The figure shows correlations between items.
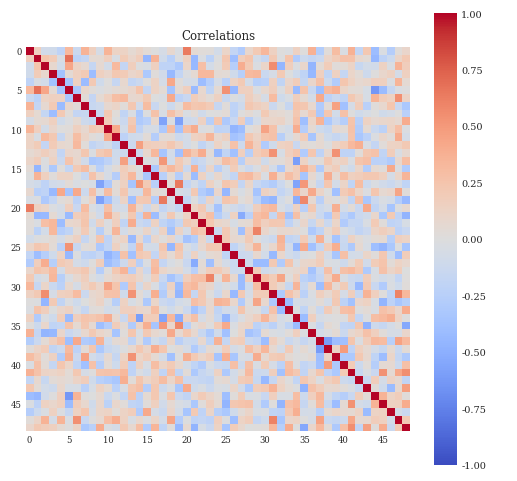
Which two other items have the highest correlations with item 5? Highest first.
1, 25
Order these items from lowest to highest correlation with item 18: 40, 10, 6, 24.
24, 40, 10, 6
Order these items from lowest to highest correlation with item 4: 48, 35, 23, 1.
23, 35, 1, 48
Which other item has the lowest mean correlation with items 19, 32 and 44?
2
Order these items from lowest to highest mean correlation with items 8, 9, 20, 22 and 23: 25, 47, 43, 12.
12, 47, 25, 43
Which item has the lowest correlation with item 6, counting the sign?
5
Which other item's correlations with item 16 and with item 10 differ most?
21
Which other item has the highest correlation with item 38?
40
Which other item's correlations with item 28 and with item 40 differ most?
7
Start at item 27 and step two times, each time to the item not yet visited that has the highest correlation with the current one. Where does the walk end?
31
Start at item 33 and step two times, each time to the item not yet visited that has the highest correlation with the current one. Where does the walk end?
41
